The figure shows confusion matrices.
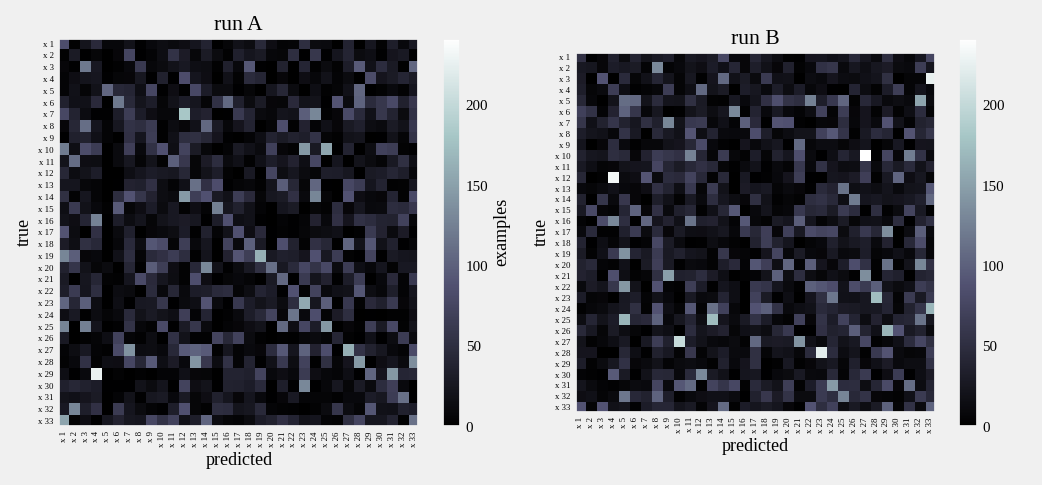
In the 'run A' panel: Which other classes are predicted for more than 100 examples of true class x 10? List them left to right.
x 1, x 23, x 25
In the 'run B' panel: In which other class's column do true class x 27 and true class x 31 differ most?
x 21
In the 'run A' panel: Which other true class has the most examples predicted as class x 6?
x 15
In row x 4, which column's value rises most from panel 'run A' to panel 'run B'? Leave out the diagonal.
x 9
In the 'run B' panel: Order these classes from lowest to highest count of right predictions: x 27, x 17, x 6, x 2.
x 2, x 17, x 6, x 27
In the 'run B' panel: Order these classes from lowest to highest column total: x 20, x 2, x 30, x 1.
x 2, x 30, x 20, x 1
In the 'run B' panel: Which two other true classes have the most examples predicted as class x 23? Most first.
x 28, x 22
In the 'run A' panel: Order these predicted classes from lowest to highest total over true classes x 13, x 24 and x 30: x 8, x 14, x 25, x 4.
x 25, x 4, x 8, x 14
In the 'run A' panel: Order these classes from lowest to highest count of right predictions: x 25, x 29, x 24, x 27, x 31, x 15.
x 31, x 24, x 29, x 15, x 25, x 27
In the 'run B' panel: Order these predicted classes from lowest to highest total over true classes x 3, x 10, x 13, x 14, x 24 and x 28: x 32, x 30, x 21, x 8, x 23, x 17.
x 30, x 21, x 32, x 17, x 8, x 23
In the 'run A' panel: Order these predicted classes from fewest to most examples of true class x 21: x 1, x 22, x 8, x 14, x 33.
x 22, x 14, x 1, x 33, x 8
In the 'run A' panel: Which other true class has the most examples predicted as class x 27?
x 18
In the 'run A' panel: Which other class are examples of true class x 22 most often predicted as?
x 28
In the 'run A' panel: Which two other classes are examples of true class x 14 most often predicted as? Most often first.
x 12, x 24
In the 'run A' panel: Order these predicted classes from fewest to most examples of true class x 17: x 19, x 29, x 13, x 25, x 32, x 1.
x 13, x 25, x 32, x 19, x 29, x 1
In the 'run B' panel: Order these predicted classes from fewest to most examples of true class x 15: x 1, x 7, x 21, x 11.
x 7, x 1, x 11, x 21
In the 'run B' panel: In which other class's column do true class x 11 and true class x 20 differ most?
x 32
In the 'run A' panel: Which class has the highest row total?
x 27
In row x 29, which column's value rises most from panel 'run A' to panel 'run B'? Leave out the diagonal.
x 5
